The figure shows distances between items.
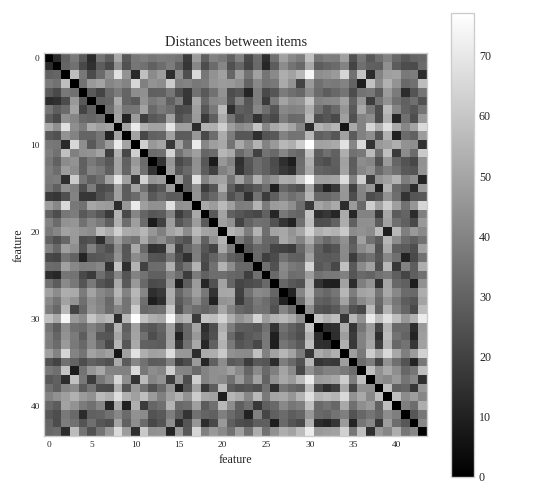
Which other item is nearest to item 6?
21
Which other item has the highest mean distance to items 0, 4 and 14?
30
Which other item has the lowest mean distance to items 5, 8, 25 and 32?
1
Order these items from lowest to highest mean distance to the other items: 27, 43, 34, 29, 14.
29, 27, 43, 14, 34
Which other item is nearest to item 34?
8
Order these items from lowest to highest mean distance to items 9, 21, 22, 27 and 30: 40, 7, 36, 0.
7, 40, 0, 36
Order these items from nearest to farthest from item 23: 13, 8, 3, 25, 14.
25, 13, 3, 14, 8
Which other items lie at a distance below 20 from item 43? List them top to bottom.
2, 10, 14, 37
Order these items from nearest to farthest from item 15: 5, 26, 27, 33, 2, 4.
26, 33, 4, 27, 5, 2
